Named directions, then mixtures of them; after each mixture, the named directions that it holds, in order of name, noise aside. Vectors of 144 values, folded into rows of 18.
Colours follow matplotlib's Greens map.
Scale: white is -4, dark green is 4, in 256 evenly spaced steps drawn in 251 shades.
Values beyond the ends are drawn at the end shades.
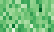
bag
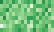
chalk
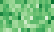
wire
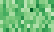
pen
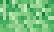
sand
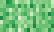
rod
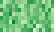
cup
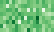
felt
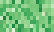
bag, sand.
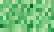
chalk.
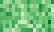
bag, cup, wire.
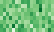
bag.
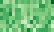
cup, pen, wire.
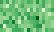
felt.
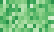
chalk, cup, sand.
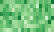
wire.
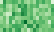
cup, sand, wire.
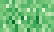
felt.
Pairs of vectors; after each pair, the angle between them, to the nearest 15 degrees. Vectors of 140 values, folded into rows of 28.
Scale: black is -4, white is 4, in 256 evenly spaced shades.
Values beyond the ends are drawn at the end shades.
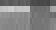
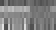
45 degrees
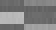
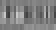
60 degrees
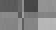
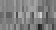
120 degrees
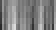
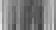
120 degrees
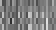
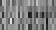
165 degrees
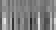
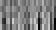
135 degrees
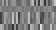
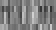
75 degrees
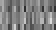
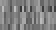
45 degrees
